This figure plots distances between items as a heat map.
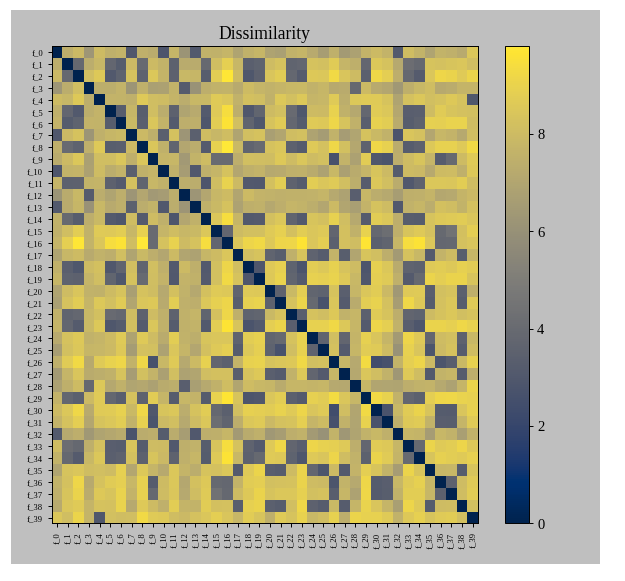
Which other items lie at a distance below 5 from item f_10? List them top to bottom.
f_0, f_7, f_13, f_32
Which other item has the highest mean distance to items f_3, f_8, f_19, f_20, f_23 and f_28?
f_16
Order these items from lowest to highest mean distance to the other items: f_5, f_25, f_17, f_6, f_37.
f_5, f_6, f_17, f_25, f_37
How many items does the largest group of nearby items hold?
14
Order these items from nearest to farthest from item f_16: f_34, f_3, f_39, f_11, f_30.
f_30, f_3, f_39, f_11, f_34
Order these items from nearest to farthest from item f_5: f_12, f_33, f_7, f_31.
f_33, f_12, f_7, f_31
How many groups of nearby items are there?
6
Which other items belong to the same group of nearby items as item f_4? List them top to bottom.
f_39
